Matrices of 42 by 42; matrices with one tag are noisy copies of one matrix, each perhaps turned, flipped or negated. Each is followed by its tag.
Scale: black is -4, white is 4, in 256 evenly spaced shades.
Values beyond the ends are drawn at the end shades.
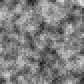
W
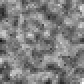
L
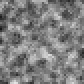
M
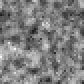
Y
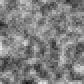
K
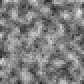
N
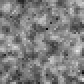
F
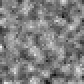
N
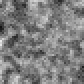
K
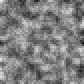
L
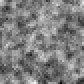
W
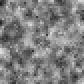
W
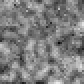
K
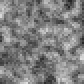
K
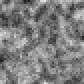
K
